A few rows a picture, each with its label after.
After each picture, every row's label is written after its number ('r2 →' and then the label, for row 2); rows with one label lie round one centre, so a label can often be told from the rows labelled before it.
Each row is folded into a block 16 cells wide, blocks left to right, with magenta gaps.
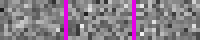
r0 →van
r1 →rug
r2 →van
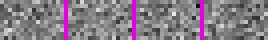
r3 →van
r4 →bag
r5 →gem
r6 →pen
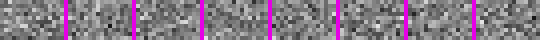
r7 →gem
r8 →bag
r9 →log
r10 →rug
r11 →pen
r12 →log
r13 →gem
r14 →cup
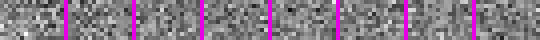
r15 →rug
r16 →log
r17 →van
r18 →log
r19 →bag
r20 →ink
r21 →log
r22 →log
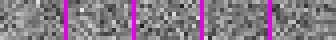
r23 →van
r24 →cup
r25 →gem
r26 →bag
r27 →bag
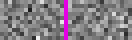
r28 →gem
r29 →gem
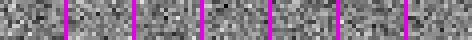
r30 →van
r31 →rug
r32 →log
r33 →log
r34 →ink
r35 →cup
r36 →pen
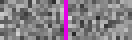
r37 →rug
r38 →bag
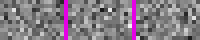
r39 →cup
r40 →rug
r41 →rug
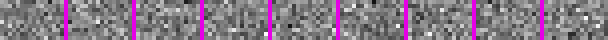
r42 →bag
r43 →ink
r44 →rug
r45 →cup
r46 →log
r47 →van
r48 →bag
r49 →pen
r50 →log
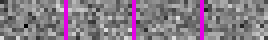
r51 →rug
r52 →log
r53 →log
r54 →ink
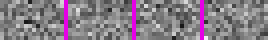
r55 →bag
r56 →ink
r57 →pen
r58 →rug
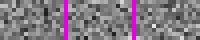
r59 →van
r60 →log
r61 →bag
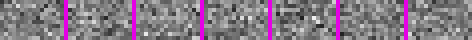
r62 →ink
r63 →van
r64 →bag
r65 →gem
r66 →log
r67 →gem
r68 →bag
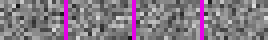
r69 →van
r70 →cup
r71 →van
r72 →gem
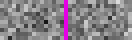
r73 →van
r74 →pen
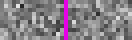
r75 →log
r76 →ink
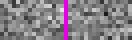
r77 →gem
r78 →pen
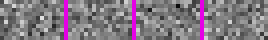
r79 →ink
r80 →van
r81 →pen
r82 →van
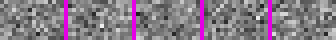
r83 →log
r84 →log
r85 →log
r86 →cup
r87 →pen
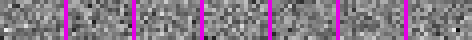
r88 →gem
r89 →log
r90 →cup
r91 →gem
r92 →cup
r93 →rug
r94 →ink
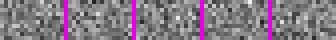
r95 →gem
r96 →cup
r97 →log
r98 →cup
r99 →gem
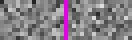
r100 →ink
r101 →ink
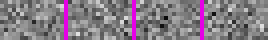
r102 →rug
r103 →cup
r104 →log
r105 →van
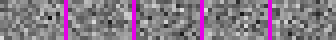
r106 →rug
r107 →ink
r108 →ink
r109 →log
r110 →van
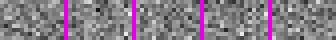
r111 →pen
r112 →pen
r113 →pen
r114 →pen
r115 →log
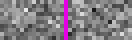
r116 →van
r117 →ink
